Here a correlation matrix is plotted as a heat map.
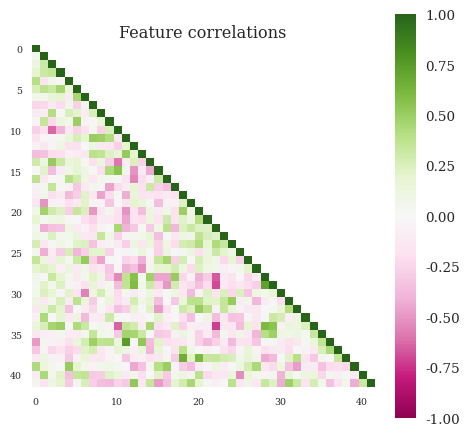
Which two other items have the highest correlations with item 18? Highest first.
38, 20
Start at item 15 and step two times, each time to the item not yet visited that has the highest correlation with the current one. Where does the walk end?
22
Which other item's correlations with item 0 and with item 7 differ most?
36
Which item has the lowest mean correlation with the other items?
10
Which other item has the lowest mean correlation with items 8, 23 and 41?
15
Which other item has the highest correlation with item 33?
1
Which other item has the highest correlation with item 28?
29
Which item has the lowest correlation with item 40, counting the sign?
25
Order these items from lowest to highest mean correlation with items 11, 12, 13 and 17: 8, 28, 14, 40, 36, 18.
18, 40, 14, 8, 36, 28
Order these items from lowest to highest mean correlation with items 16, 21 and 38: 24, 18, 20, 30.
30, 24, 18, 20
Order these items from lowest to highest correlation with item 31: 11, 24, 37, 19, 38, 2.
37, 11, 2, 38, 19, 24
